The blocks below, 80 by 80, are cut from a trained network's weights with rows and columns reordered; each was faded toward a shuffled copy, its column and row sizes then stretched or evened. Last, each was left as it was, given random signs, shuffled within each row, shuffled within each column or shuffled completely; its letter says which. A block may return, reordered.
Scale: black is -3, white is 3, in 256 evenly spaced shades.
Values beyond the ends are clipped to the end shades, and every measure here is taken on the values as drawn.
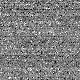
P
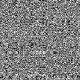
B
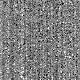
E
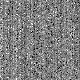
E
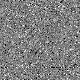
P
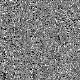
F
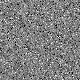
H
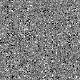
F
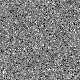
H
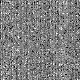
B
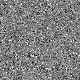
P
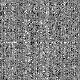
B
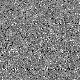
P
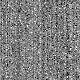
E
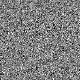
F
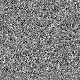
P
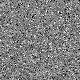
H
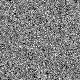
H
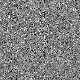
F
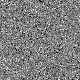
H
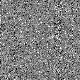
E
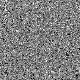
E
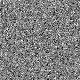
H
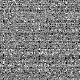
B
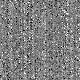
E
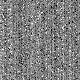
E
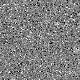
P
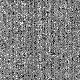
E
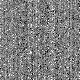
E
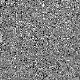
F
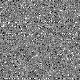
P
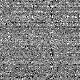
B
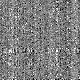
B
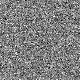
P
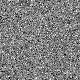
H
